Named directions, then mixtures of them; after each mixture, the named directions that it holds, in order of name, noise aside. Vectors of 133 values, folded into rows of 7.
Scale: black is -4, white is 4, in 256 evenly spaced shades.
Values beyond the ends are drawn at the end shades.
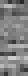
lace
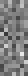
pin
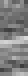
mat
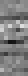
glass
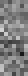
glass, pin.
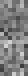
mat, pin.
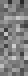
glass, lace, pin.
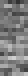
lace, mat.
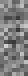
glass, pin.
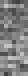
lace, mat, pin.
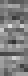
glass, lace, mat.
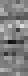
glass.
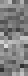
mat, pin.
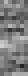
glass, mat.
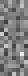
pin.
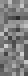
glass, pin.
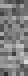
glass, lace, pin.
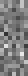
pin.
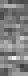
lace, mat.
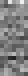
lace, mat, pin.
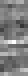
glass, lace, mat.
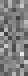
pin.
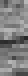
mat.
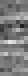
glass.
